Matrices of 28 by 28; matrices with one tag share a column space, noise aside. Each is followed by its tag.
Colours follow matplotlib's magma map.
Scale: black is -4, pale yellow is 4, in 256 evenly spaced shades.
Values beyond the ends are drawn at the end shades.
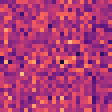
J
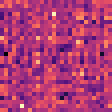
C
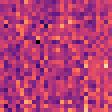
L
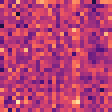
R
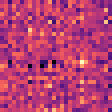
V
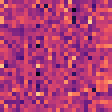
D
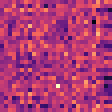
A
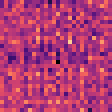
C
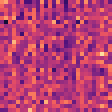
C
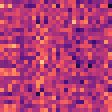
D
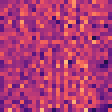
L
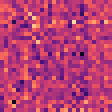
L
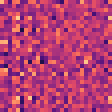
J
